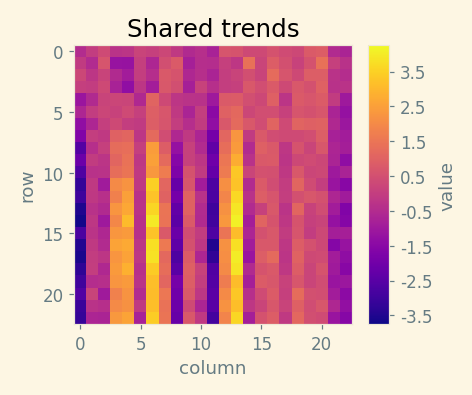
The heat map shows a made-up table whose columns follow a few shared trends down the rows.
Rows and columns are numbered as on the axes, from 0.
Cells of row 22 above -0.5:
14
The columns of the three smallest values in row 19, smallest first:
0, 11, 8
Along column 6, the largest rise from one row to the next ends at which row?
4
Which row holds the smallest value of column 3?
1
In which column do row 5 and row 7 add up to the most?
13
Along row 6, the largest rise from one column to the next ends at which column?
12
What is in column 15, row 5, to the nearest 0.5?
0.5
